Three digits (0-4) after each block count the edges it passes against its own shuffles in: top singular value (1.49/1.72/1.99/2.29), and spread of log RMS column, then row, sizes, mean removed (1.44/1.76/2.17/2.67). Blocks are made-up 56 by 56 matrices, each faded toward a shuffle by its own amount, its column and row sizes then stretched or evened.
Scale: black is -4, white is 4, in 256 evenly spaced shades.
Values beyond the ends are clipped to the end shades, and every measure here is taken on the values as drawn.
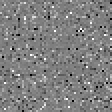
1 1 2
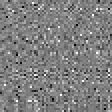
4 0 1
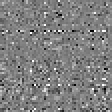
3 2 3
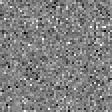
0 0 0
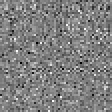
3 0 1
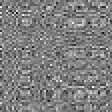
4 1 2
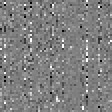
0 4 0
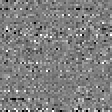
1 0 4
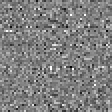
1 0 3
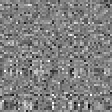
4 1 3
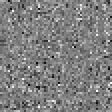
0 3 2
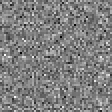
3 0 0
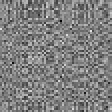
4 2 0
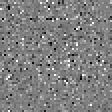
0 0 2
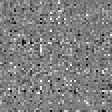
1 3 3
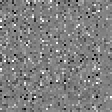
0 3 1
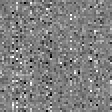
0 4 0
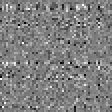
3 2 3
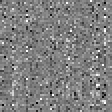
2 3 0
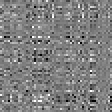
4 3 4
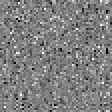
1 1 0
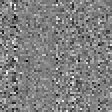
0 4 0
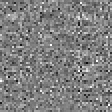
3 2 1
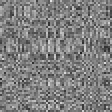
4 2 1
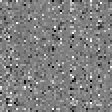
0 4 0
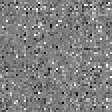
1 1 2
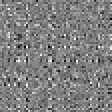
4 3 3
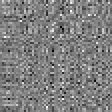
4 3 1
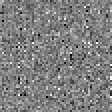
1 2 1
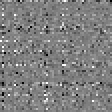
2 2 4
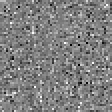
0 2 0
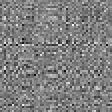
4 1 3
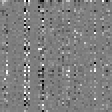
4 4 1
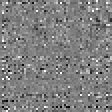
2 3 4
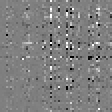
1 4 3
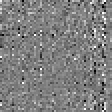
0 4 1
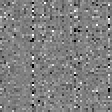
2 3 1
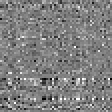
4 1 4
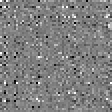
3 2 3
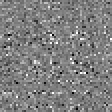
2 1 3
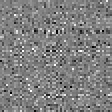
4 2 2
